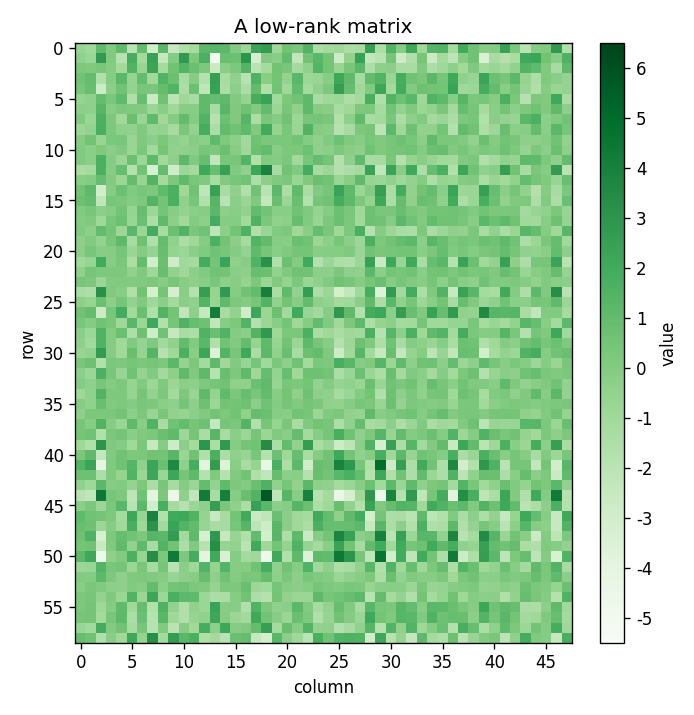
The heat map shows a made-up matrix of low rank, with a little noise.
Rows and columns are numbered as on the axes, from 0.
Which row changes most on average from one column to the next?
44
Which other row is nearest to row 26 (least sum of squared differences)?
49
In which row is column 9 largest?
50
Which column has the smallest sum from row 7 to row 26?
7
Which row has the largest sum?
26
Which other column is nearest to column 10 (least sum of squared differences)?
27
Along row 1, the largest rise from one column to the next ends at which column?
14
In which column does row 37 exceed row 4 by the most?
2
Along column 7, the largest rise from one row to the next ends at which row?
46
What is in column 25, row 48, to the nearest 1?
4
